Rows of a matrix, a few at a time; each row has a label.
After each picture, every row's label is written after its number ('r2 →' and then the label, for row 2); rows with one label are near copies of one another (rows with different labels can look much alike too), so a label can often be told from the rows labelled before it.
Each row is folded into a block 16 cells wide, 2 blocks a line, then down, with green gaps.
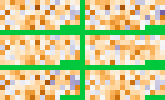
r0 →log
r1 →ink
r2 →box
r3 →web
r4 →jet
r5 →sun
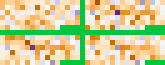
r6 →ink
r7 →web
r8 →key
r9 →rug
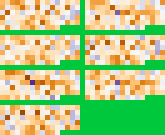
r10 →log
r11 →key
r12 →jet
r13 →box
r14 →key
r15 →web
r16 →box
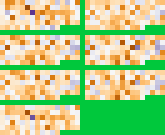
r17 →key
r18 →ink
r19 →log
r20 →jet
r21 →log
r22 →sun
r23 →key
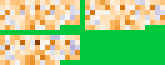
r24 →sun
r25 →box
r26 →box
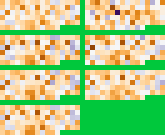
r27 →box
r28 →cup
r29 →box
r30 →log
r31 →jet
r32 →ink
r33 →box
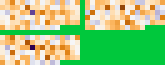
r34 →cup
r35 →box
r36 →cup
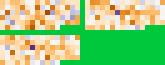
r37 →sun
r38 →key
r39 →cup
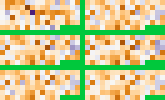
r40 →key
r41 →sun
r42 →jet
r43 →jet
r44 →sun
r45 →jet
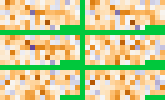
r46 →rug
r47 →rug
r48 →key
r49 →sun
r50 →box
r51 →box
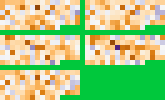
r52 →ink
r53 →jet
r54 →rug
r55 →key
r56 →sun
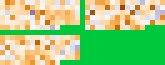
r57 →rug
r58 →log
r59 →ink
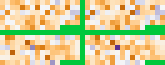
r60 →log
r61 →jet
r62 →rug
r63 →cup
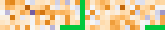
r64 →key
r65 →ink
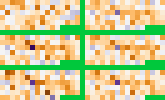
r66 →log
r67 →cup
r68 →cup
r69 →key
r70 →rug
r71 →cup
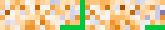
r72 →box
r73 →ink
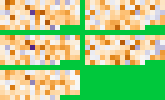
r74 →rug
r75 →sun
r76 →cup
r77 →jet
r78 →key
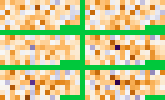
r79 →log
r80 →log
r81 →web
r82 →cup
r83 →web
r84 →cup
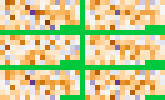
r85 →rug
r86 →web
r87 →log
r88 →key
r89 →key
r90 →web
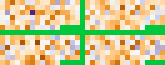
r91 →web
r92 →sun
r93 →box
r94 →sun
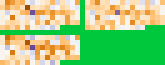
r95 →key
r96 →cup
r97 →key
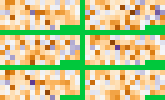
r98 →rug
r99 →jet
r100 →sun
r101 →key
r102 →rug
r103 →box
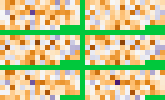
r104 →web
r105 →sun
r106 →log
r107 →log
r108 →rug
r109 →cup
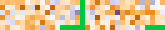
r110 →ink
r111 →web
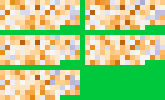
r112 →log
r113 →log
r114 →box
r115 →sun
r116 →jet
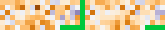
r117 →ink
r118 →jet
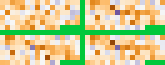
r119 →log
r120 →key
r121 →rug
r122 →key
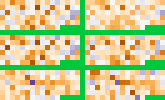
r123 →log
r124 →ink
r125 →log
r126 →box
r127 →cup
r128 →rug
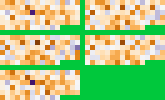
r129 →cup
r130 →log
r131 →ink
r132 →log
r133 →cup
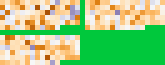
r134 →jet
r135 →web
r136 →rug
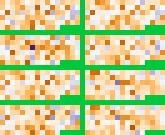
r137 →sun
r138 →log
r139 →web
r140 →box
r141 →log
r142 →rug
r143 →jet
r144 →rug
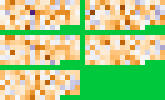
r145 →web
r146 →box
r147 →rug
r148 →ink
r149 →sun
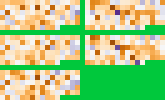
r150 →ink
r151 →key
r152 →jet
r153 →rug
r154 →log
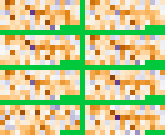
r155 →rug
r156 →rug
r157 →key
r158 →rug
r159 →rug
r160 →key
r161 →box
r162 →key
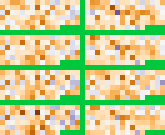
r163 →log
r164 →key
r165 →box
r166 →rug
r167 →sun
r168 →ink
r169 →box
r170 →rug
